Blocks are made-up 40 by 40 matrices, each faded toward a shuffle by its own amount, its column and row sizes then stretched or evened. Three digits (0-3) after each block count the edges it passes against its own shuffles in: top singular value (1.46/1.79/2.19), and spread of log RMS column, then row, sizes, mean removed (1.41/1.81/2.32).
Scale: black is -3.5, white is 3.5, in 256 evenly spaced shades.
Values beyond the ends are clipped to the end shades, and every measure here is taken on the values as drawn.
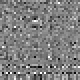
2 1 3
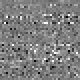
0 0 3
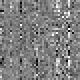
2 3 0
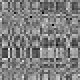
3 1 2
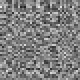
3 0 2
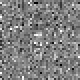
1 2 1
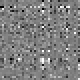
1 3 3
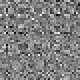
2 0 2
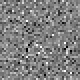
1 0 0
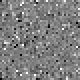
0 0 1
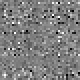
0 1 3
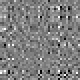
3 2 2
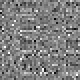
2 0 1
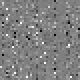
0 2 0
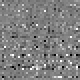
0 1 3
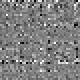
1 1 3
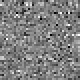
0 0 1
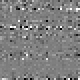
1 1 3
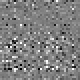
2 2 3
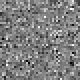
1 1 0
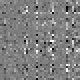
2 3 2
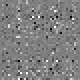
1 2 2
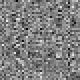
2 2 0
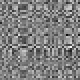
3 2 3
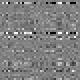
3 1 3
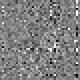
1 2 1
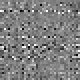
2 1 3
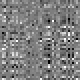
3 3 2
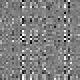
3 3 2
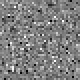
0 0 0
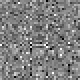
2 1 0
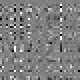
3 3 3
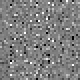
0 2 0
